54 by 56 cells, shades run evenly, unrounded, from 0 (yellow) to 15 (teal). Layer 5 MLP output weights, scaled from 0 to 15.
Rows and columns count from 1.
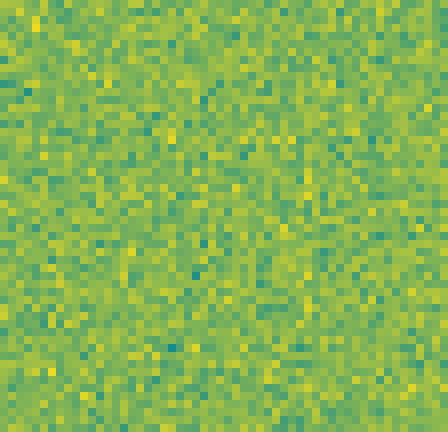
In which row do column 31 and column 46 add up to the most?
20
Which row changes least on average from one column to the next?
42
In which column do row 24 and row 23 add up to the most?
7
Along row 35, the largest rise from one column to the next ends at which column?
17
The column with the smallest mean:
39
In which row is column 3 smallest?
2
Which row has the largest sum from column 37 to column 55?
5
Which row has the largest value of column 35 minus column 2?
54
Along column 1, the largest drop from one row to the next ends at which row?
9
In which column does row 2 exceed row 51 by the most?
36
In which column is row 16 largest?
24
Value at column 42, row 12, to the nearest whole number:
4
